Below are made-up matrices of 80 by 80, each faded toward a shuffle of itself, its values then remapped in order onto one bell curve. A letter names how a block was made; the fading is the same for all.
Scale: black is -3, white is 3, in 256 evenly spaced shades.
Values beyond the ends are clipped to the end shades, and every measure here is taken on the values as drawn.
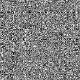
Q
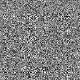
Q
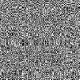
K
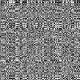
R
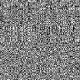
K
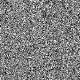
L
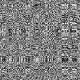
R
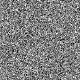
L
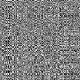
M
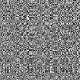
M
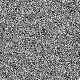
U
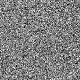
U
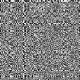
M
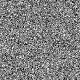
U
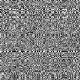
R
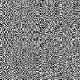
M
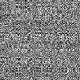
K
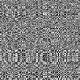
R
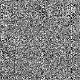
Q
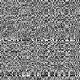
R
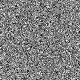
U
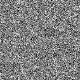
L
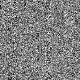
L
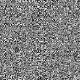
Q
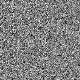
L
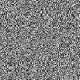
K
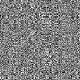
K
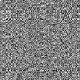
M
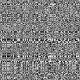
R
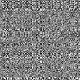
M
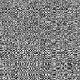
R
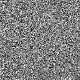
L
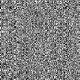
K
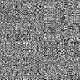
K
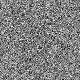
U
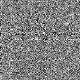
Q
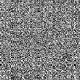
K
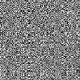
K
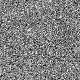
U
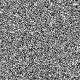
U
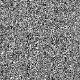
L
